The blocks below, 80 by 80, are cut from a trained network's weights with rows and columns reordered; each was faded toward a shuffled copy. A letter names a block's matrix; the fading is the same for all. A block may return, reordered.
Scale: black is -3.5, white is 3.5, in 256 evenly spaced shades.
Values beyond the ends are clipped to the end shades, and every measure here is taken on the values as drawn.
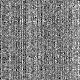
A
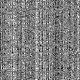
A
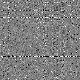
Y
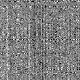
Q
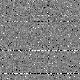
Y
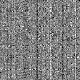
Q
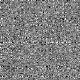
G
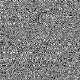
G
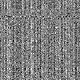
A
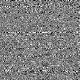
G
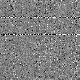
Y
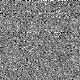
G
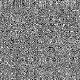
G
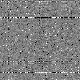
Y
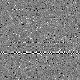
Y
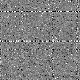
Y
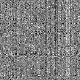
Q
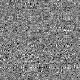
G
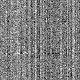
A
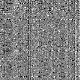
Q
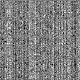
A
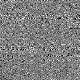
G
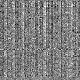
A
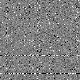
Y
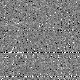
Y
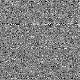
G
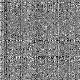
Q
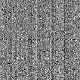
Q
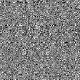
G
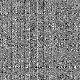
Q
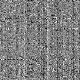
Q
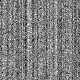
A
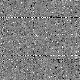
Y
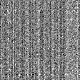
A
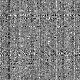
Q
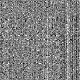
Q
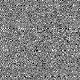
G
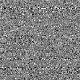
G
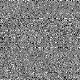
G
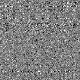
G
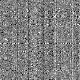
Q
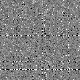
Y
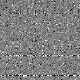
Y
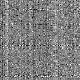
Q
